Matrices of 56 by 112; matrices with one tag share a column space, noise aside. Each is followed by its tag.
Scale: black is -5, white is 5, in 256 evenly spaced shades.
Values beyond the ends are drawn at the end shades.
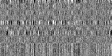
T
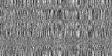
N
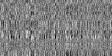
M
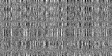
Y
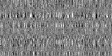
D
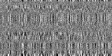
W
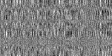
N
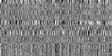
T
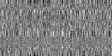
N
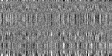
W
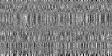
W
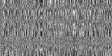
N
